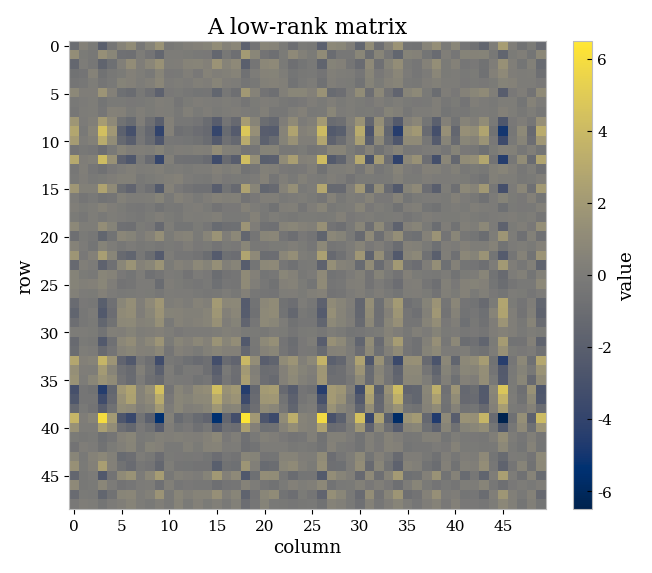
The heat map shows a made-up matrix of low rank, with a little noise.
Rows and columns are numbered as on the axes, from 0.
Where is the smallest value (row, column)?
39, 45
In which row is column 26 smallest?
36
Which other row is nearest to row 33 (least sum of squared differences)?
12
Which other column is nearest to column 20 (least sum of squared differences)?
17
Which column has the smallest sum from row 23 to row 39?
3
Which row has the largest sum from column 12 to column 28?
37
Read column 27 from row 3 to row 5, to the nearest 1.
0 0 -1
